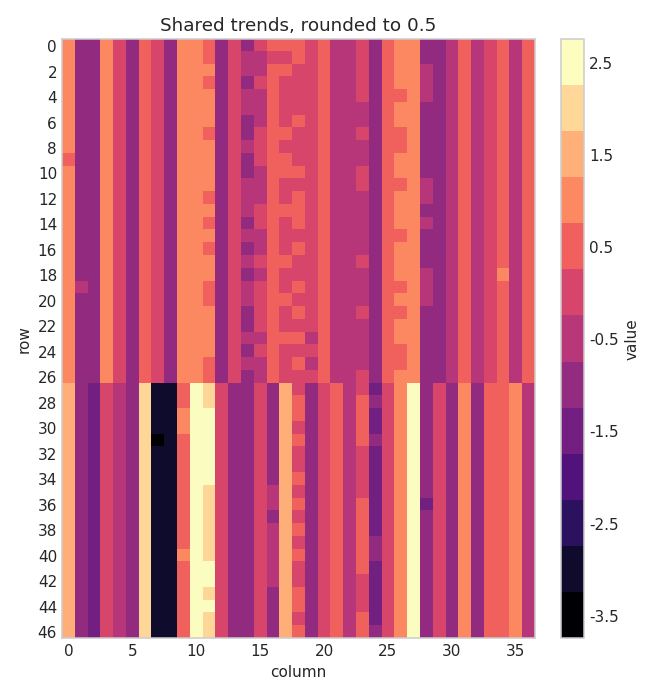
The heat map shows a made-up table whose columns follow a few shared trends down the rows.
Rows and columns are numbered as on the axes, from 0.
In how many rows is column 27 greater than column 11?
22
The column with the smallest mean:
8
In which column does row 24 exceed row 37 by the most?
7
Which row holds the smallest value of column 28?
36
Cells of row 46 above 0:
15
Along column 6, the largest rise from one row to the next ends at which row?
27
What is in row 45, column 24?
-1.5
